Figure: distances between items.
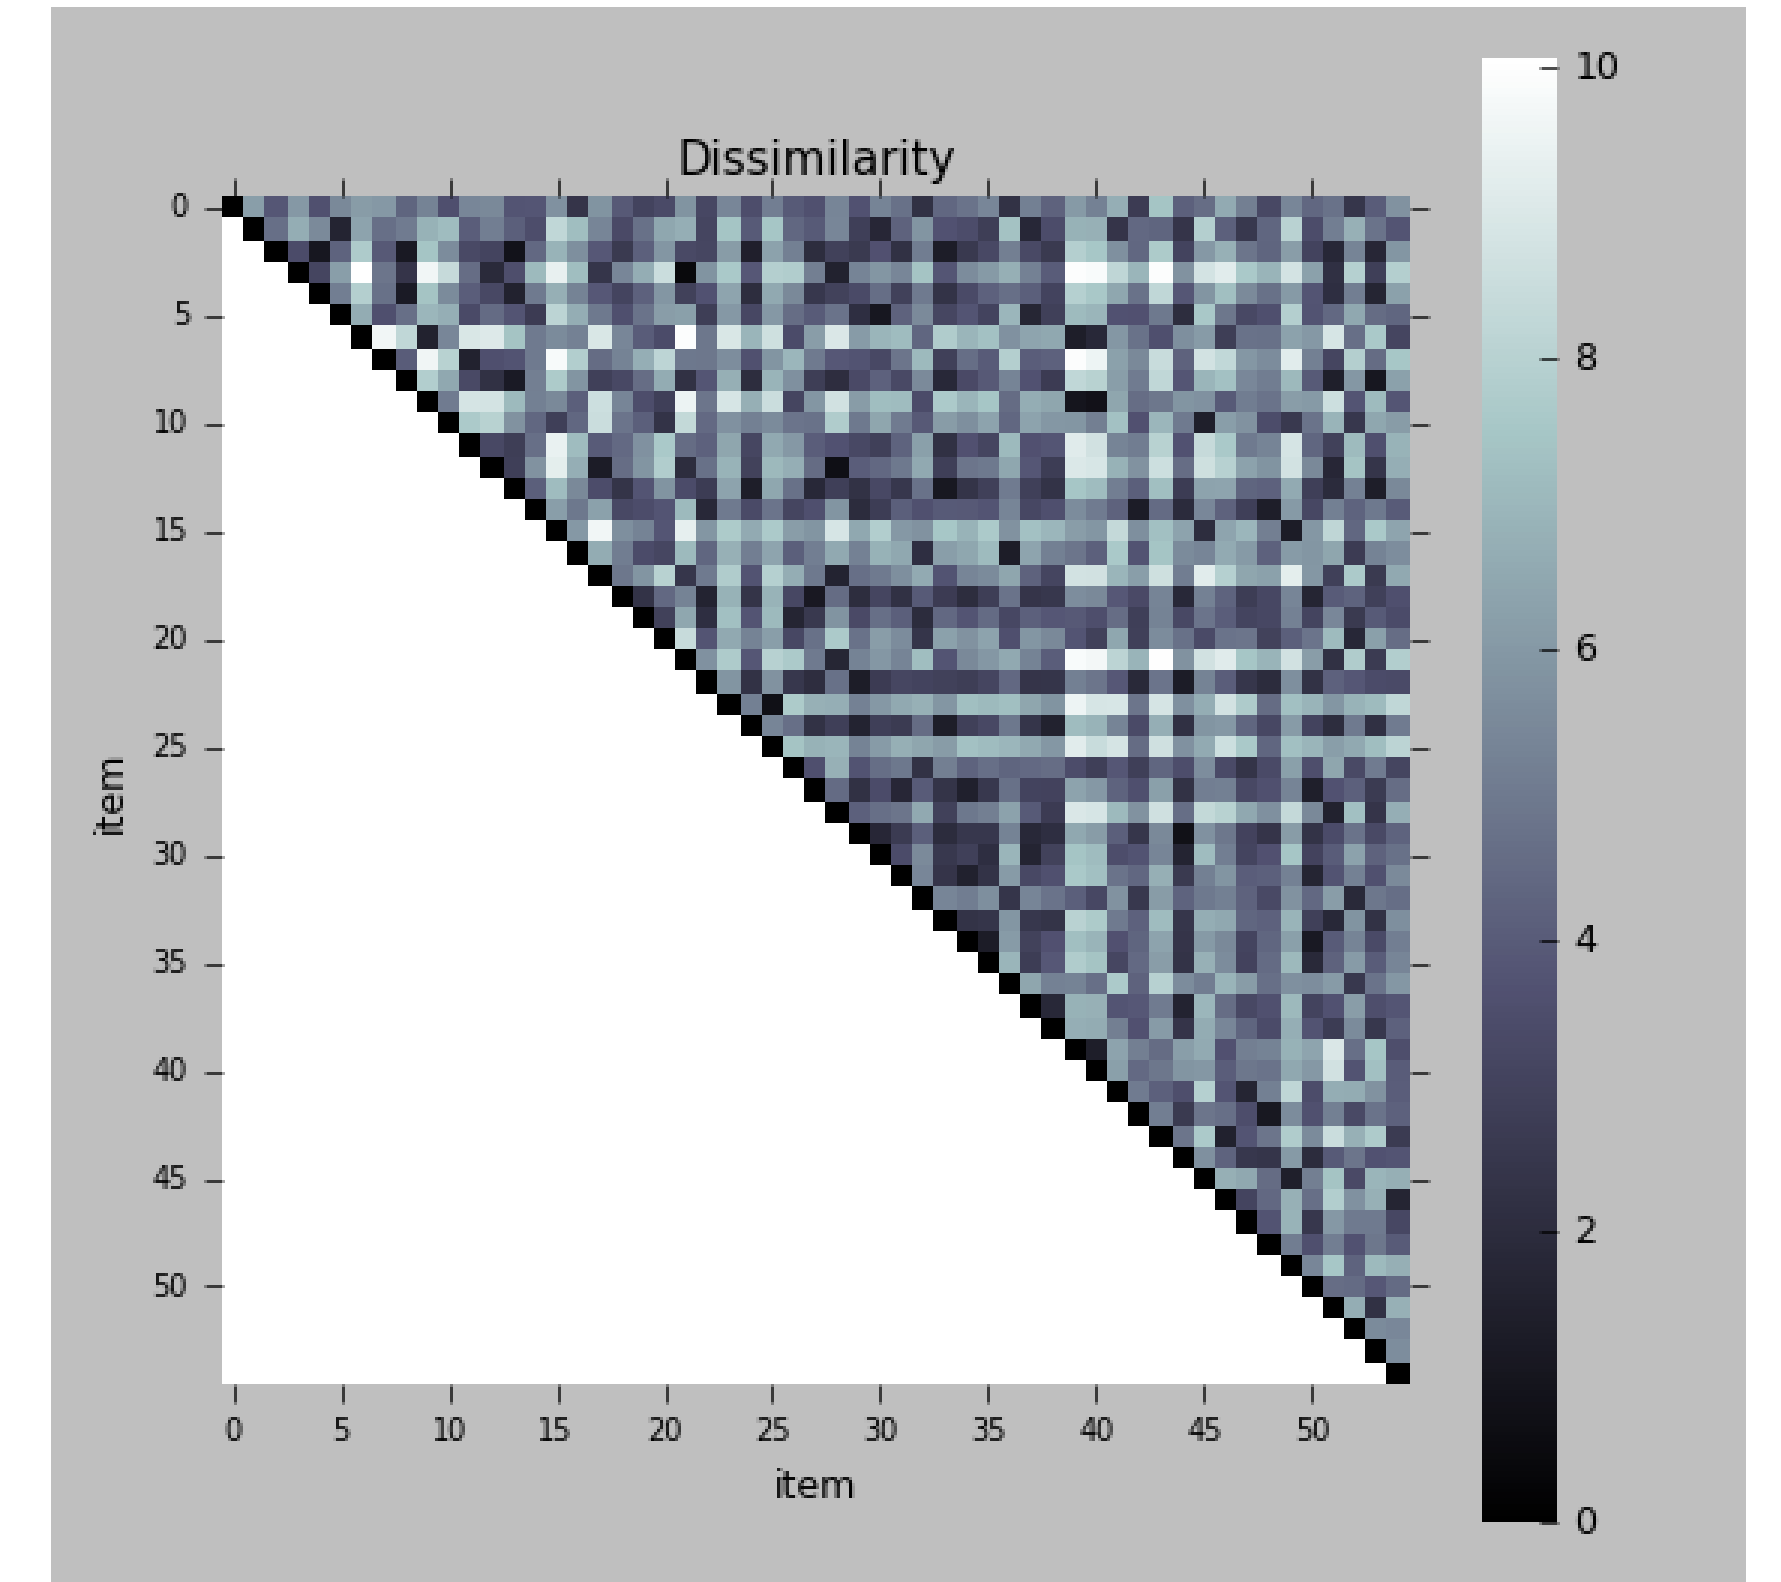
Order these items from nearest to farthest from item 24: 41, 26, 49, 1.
1, 26, 41, 49
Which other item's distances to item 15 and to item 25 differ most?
23
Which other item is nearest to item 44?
29
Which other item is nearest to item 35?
34
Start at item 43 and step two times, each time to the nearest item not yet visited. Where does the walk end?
54
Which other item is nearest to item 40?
9
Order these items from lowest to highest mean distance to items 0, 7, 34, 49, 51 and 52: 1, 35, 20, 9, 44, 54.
44, 35, 20, 1, 54, 9
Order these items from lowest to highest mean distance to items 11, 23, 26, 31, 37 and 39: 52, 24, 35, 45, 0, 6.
24, 35, 0, 52, 6, 45
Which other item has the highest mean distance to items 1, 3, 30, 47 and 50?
15
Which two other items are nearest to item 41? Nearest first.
47, 1
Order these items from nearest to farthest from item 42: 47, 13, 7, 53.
47, 13, 53, 7
